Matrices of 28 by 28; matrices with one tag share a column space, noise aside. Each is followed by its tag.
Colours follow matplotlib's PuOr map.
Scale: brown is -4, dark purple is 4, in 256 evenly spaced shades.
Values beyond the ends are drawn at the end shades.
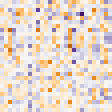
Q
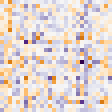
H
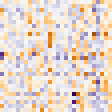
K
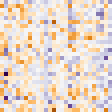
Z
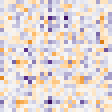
H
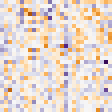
Q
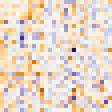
Z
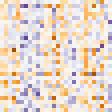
Z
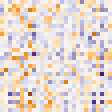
K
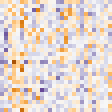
Q
